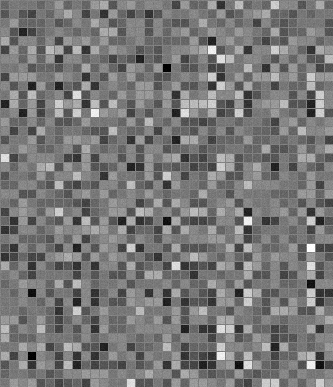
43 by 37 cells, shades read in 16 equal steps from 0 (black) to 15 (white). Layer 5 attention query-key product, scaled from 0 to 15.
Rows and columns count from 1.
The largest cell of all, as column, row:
35, 28
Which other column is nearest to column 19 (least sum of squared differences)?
14
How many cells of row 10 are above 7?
11
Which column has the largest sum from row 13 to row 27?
25
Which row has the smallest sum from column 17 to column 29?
8
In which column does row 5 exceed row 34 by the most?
9
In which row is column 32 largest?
12
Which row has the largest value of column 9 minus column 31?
39
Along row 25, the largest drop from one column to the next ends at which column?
36
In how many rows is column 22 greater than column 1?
15
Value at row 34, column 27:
6
